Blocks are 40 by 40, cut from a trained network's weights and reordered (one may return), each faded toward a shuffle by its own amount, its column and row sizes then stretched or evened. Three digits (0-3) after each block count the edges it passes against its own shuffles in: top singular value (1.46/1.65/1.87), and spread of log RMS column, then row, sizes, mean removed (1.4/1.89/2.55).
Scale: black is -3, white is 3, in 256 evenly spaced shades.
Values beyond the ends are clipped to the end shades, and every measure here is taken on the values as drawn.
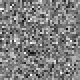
0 1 0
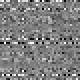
3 0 3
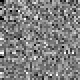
1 0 1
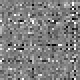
0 2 3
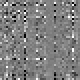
3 3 2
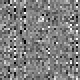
2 3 0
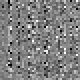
0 3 0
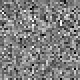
2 1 1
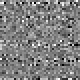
2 1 3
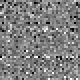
0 0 2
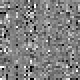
2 3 1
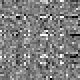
3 2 2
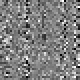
3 3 0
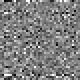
3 1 2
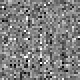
1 2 0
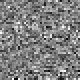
2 0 1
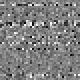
2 0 3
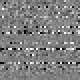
2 0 3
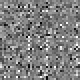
1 2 2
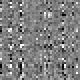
3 3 1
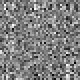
3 1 1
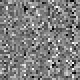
0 2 0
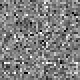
1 1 1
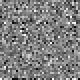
1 0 1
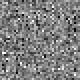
0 1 0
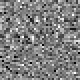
2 0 0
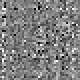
0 3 2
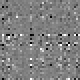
3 2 2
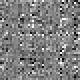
1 3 2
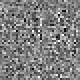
1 1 1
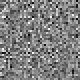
3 2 1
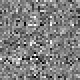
0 1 2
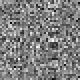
3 1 1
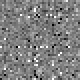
0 1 1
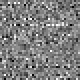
1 0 2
